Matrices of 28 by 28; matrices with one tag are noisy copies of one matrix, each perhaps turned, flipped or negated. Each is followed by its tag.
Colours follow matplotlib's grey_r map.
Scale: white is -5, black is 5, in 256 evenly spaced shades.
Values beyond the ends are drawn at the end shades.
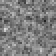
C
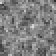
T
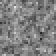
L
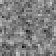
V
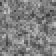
L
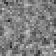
V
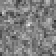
V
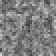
V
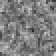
T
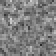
C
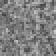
C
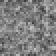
V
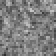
V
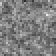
L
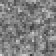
V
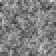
L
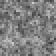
L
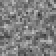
C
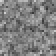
V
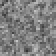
C
